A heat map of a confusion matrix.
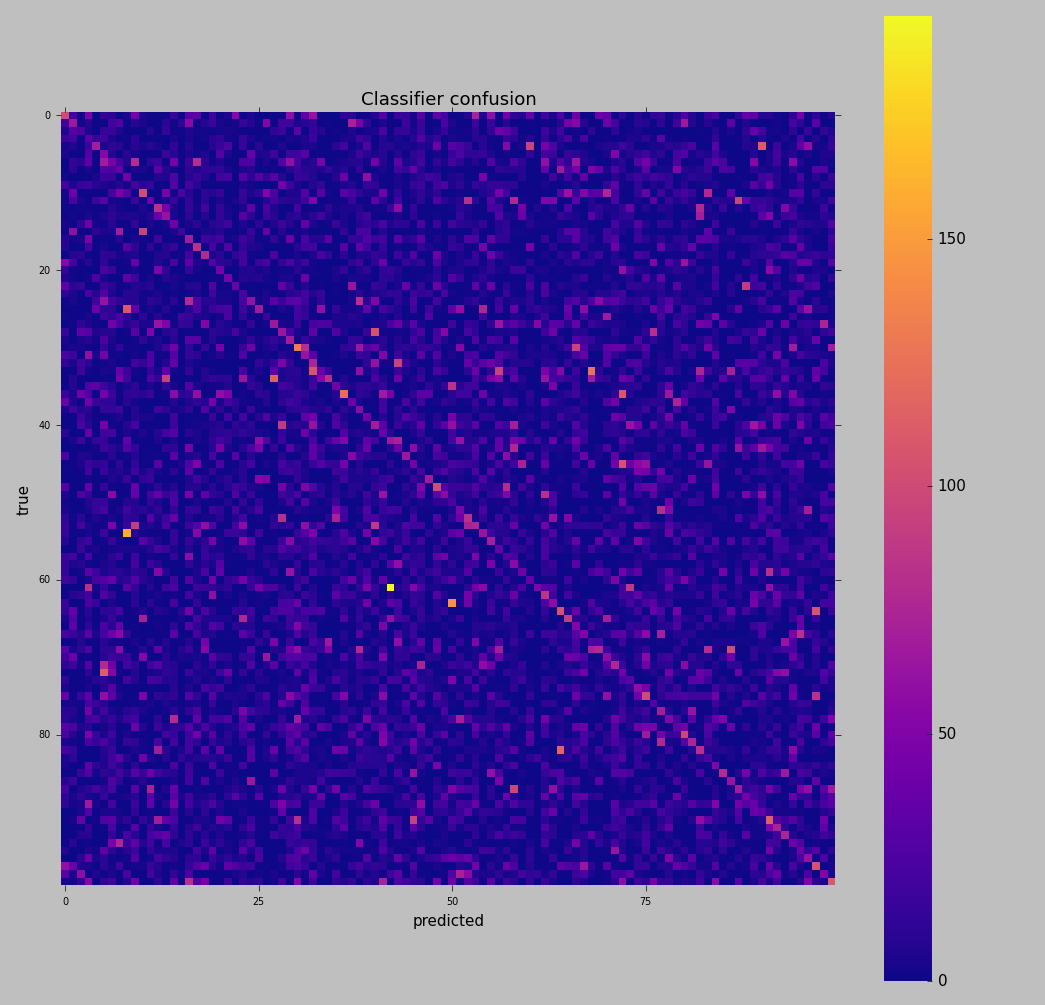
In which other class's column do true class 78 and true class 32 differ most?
43
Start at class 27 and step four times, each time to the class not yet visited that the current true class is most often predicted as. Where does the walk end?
81
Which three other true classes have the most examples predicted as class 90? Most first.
4, 43, 49
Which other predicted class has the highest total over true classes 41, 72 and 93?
5
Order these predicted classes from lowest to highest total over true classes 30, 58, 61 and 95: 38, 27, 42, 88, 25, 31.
88, 27, 25, 38, 31, 42
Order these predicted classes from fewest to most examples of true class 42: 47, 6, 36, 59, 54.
6, 47, 54, 59, 36
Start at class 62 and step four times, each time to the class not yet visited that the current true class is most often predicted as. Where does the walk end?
97
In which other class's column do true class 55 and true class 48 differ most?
57
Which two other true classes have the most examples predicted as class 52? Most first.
11, 53
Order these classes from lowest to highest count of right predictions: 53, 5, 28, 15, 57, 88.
15, 57, 88, 5, 28, 53
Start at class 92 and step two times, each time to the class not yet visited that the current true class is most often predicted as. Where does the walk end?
45
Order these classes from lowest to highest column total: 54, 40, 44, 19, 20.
44, 54, 20, 19, 40
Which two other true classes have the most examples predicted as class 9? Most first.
53, 6
